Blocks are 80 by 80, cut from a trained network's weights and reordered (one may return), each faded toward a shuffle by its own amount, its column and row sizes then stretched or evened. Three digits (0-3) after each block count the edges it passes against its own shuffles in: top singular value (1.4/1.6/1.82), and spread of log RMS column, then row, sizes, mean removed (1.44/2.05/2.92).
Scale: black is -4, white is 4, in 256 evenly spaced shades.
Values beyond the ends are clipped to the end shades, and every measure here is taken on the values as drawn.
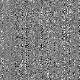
0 3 1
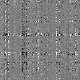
3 3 2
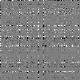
3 2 3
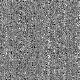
0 2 0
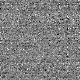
0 1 1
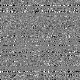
1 1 3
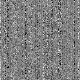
2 3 0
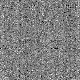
0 0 1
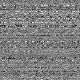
3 0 3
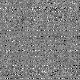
0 1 3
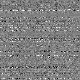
1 1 3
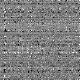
3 2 2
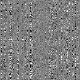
2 3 1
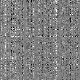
3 3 2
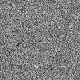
1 0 0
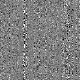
1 3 0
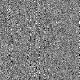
2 2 0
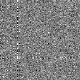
3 2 1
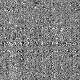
1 0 2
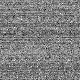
3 0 0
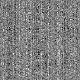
3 2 1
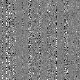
1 3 0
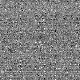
1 1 1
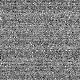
2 0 0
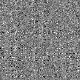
0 1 2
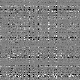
3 2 3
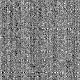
3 0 2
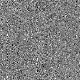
0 2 0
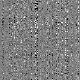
0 3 1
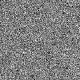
1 0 0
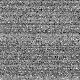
3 0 0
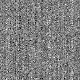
2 1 1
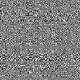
3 1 3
